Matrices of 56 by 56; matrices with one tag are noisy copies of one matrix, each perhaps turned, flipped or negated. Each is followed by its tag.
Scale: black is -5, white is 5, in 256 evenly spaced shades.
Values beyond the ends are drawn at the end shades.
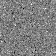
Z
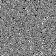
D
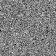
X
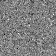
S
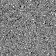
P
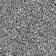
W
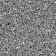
D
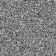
X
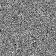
X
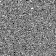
D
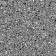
P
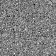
S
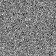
S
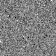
W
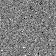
D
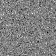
D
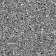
S
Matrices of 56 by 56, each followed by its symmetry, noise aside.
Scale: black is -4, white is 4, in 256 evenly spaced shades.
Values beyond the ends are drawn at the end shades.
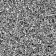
no symmetry.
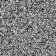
symmetric.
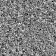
antisymmetric.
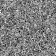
no symmetry.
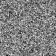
no symmetry.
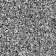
antisymmetric.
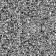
mirrored top to bottom.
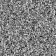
same after a half turn.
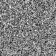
no symmetry.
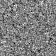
symmetric.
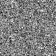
antisymmetric.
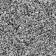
no symmetry.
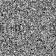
mirrored top to bottom.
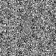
mirrored top to bottom.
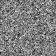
symmetric.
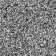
symmetric.
